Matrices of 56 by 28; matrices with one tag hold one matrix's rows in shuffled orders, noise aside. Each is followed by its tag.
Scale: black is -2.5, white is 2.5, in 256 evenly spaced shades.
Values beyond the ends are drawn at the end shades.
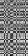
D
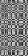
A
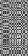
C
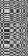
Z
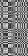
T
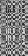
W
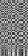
A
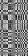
T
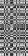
D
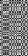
C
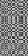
A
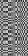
T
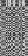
W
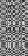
W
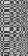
Z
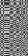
Z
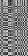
T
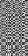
W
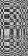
Z
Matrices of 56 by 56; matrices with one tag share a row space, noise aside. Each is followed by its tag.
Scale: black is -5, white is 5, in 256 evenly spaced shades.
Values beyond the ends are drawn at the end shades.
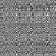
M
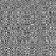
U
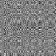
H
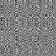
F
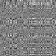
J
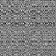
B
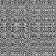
B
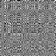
H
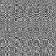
F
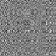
U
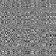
U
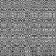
B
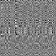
F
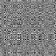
H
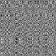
F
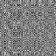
H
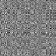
U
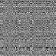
M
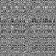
B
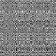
M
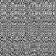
B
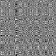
F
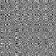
F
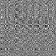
F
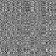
U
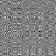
H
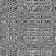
J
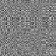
U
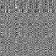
F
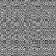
B
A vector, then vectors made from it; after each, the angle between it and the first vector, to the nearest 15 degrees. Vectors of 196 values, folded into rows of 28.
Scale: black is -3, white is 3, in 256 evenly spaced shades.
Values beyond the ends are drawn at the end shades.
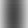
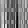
60 degrees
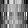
135 degrees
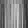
150 degrees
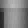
150 degrees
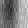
60 degrees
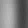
105 degrees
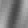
30 degrees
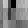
60 degrees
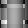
135 degrees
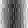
15 degrees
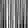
105 degrees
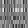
90 degrees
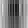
30 degrees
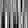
90 degrees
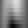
105 degrees
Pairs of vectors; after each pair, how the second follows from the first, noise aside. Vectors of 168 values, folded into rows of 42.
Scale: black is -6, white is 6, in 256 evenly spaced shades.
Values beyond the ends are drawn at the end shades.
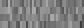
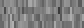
wrapped around.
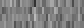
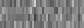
negated.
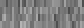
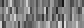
reversed, negated, scaled up.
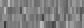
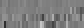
partly zeroed.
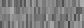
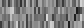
scaled up.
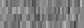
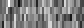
reversed, negated, scaled up.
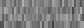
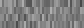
wrapped around.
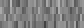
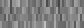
negated.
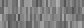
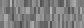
wrapped around.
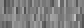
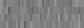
reversed, negated, shrunk.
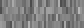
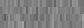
reversed, negated, shrunk.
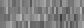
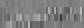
partly zeroed.
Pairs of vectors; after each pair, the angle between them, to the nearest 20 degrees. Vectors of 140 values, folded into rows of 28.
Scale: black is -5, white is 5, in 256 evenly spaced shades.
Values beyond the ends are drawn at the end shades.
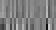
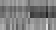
120 degrees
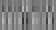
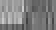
60 degrees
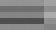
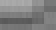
60 degrees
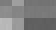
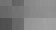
160 degrees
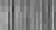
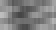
80 degrees
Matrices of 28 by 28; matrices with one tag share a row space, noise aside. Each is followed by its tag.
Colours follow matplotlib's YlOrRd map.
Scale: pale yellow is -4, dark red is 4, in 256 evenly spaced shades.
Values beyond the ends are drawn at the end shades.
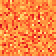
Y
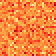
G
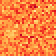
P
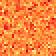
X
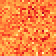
P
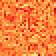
P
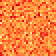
X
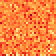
X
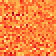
X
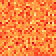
G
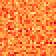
G
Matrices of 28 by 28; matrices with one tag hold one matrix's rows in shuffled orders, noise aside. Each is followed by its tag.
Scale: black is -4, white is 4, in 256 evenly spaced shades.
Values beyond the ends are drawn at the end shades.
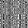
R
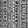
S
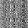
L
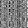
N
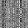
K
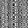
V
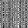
R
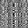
V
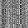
K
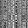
S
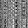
S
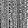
N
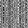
R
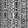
S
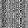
K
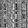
S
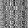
L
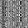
K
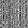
R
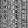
S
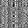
V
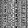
S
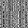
R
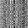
L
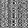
V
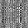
K
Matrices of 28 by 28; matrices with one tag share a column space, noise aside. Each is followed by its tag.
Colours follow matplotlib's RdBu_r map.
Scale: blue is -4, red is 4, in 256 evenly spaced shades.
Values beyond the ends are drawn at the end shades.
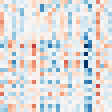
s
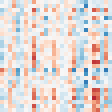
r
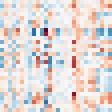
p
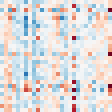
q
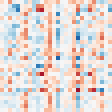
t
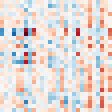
p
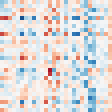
r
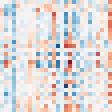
s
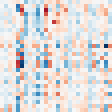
s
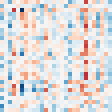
q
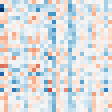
t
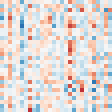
q
